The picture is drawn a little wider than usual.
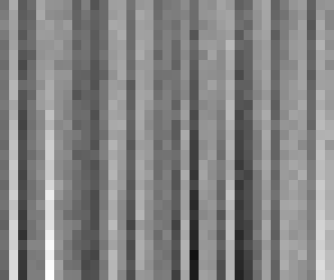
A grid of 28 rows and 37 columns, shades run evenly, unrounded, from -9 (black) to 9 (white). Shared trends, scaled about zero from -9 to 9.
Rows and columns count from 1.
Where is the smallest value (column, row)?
22, 26
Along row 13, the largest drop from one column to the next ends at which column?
3
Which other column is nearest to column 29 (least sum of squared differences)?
8
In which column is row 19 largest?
6
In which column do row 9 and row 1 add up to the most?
2
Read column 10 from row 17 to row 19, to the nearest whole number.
-2 -2 -2
